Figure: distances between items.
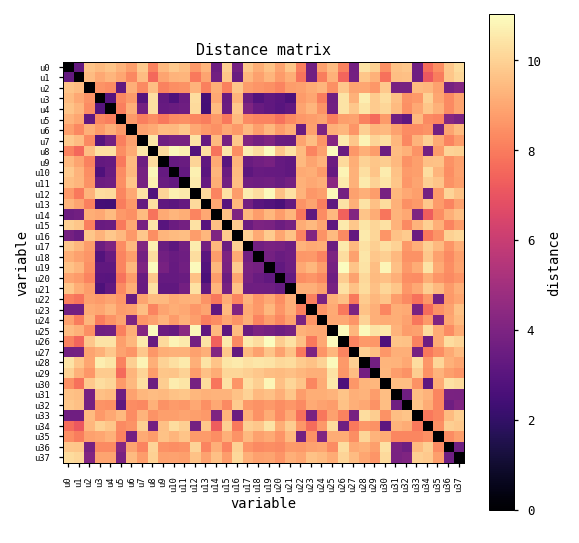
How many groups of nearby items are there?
6
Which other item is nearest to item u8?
u12
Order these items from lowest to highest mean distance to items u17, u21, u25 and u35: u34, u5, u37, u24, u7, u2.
u7, u24, u5, u2, u37, u34
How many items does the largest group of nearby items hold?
14
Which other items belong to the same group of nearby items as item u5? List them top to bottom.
u2, u31, u32, u36, u37
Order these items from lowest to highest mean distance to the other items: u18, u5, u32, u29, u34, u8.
u18, u5, u32, u34, u8, u29
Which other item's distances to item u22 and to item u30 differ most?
u26
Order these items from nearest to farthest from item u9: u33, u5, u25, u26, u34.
u25, u5, u33, u34, u26
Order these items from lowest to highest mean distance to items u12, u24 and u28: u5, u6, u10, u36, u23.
u6, u5, u23, u36, u10
